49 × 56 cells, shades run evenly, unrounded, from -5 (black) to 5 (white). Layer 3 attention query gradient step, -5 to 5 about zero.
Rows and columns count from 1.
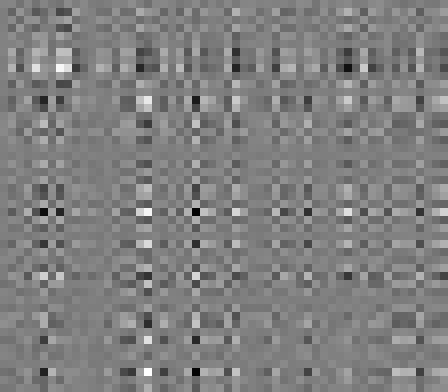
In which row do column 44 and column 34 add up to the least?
9
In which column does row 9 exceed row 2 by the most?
8
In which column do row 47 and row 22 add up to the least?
25
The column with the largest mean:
19
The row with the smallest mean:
35
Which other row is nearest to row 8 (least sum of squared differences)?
5
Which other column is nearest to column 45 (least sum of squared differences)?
41
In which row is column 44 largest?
27
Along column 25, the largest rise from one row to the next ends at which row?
28
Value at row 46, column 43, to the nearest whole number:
0
